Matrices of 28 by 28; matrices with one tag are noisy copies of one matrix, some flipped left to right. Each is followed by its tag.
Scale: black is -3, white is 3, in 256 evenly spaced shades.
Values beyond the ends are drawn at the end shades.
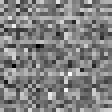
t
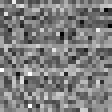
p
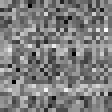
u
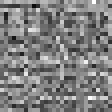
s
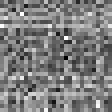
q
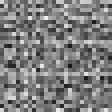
t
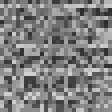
p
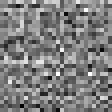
s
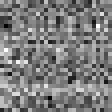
u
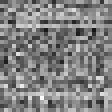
q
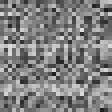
u
